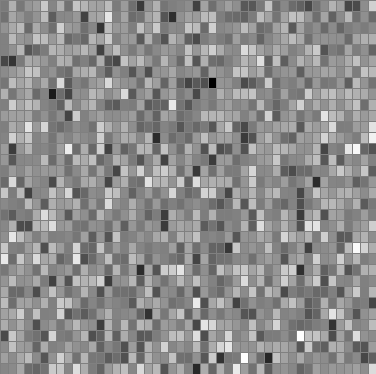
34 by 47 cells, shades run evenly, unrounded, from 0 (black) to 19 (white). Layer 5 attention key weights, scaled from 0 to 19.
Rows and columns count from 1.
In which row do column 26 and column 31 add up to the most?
5
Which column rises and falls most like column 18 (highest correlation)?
44
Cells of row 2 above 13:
9
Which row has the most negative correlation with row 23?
32
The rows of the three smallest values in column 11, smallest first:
2, 24, 29
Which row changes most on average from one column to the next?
14
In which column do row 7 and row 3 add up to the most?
31
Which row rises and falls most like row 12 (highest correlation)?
13
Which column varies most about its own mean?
25
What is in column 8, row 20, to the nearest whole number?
11
